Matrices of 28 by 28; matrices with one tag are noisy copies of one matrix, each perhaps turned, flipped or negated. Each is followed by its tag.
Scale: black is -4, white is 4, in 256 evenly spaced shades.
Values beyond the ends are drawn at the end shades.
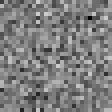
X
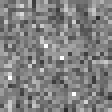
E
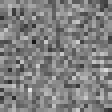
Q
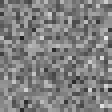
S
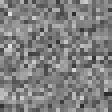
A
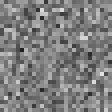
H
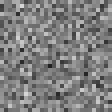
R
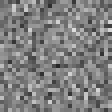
S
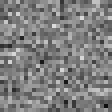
E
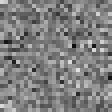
Q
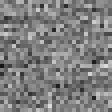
E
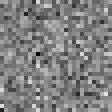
X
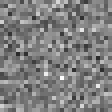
A
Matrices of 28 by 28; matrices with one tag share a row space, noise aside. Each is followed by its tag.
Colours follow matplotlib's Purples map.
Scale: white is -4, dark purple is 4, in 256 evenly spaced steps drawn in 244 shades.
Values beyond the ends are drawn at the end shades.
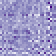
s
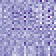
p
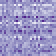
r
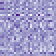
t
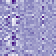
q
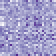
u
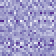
t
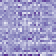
r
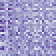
u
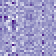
q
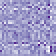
s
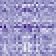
r
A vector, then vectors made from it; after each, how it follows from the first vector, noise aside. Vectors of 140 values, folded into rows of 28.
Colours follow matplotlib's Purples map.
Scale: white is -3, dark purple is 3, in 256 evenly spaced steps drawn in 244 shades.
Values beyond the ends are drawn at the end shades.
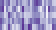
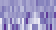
negated, partly zeroed.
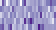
wrapped around, partly zeroed.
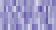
negated, shrunk.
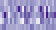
negated, partly zeroed.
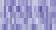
negated, shrunk.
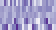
negated, partly zeroed.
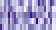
reversed, negated.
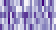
reversed, negated.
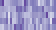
reversed, shrunk.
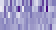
negated, partly zeroed.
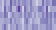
negated, shrunk.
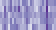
negated, shrunk.
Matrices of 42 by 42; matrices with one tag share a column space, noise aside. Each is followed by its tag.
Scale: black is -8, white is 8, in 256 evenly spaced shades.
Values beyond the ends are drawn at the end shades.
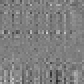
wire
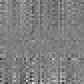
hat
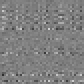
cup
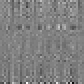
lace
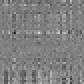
wire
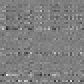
cup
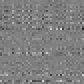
cup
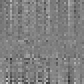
hat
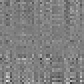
hat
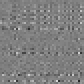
cup
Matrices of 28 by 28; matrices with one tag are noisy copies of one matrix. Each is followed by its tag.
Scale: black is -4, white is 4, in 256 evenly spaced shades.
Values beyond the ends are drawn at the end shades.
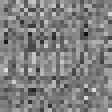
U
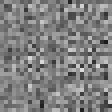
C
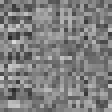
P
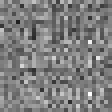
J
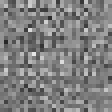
U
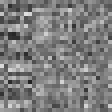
P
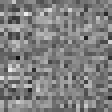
P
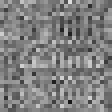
J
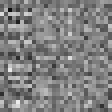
P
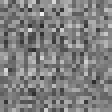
U
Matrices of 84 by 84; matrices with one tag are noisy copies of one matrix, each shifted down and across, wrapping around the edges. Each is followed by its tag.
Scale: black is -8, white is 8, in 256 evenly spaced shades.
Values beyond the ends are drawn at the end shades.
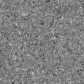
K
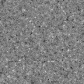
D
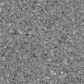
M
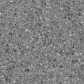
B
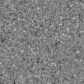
D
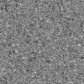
B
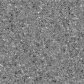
B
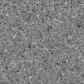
D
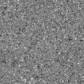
M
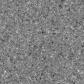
M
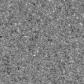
B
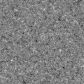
D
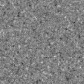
D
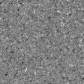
K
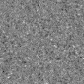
B
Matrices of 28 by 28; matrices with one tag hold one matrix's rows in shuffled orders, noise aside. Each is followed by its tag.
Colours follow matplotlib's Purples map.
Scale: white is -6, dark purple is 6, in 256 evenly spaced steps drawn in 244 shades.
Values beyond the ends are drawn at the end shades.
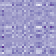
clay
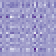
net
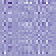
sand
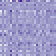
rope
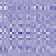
rope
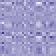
clay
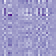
sand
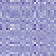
net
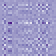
sand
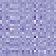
net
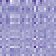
net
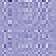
sand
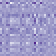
net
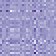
net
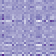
clay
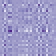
sand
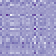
net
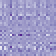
rope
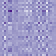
sand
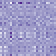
rope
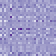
rope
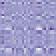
clay
